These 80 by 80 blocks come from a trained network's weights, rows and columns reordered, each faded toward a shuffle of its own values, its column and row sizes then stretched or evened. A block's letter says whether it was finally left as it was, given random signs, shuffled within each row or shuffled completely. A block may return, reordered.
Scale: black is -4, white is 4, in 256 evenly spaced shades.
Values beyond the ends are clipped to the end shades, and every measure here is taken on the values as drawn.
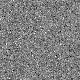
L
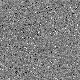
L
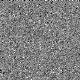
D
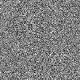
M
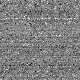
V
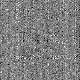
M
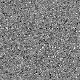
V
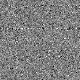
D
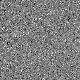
L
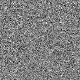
D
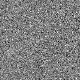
D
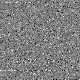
V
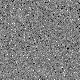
L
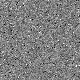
L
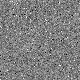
L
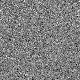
L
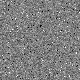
L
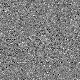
V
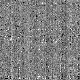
M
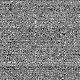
M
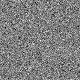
L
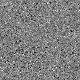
V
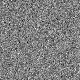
L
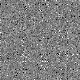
D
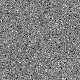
L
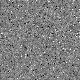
L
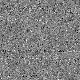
V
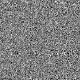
D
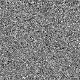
V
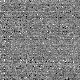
M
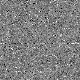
V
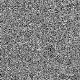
D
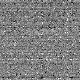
M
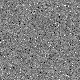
L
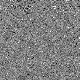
V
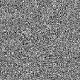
M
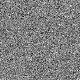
V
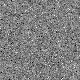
L
